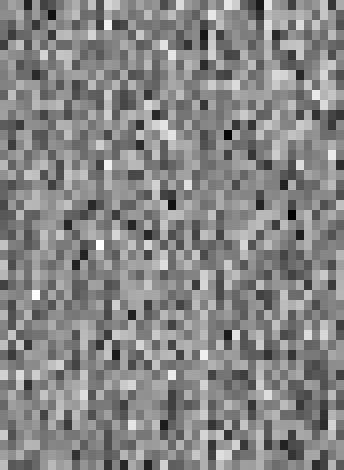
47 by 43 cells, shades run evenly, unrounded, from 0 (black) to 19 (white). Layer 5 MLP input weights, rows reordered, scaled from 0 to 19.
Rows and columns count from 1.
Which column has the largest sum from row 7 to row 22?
35
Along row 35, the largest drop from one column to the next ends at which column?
4
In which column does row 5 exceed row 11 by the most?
21
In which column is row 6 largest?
22
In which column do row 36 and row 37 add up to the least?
15
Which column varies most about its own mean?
26
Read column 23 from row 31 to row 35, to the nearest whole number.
5 13 9 11 13
